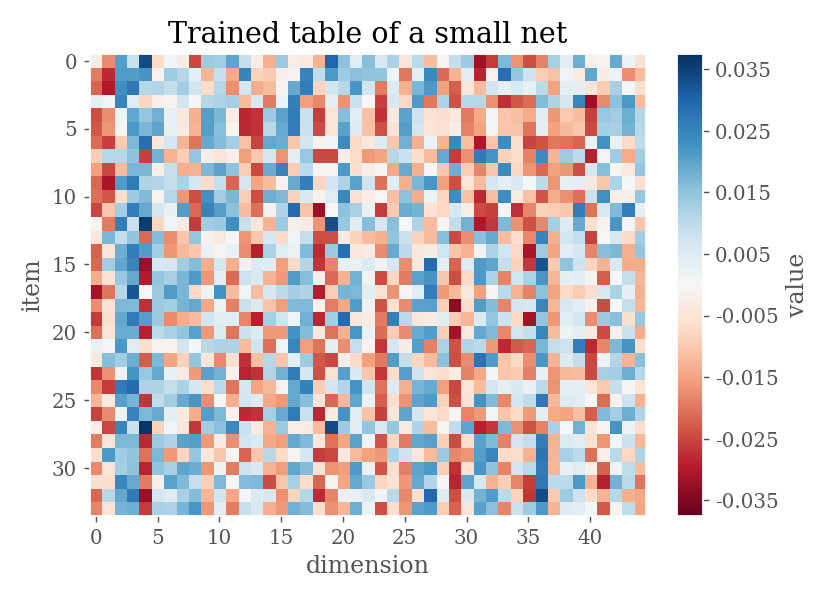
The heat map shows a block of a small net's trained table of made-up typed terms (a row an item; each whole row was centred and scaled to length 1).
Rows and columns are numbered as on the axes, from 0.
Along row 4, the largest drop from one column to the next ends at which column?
18
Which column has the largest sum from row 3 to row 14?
3
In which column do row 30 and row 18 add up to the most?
36
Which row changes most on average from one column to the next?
22
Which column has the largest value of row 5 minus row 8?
16
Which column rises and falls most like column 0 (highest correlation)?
37
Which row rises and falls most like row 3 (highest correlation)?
21
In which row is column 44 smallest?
31
